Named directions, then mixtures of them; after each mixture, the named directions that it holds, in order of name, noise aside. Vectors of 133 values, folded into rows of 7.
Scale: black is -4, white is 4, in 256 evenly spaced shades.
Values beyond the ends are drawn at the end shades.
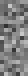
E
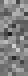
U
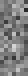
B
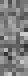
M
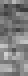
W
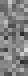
B, M, U.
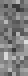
B, M, W.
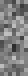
B, E, U.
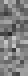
E, U, W.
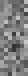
B.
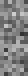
B, E, M.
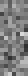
B, M.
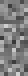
E.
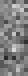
B, W.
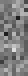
B.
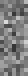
B, E.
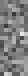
E, M.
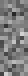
E, M.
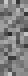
M, U.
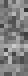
B, M.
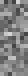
M, U.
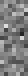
E, U.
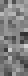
M, W.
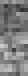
W.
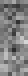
B, W.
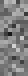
U.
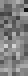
B, W.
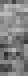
W.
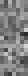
M.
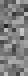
E, U.
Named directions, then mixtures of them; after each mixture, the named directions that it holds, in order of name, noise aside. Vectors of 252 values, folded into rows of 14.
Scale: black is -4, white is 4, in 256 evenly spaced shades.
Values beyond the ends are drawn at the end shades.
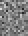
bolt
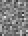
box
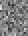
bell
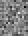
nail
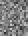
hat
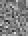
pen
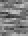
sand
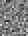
box, pen.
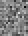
nail.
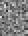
bolt.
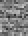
box, nail, sand.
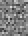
box, nail, sand.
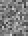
box, hat, nail.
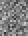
bell, box, hat.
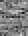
bolt, box, sand.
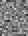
box, nail, pen.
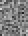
bolt, box, pen.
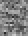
bell, hat, sand.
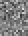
bolt, box, hat.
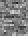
hat, sand.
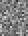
box.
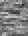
sand.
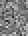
pen.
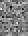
bolt, nail, sand.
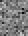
bolt, box, sand.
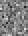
bell, nail.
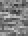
sand.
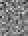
bolt.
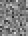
pen.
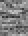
bolt, sand.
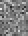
bolt, nail.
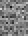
bolt, nail, sand.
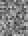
hat, nail.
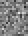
bolt, nail.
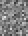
box, hat.
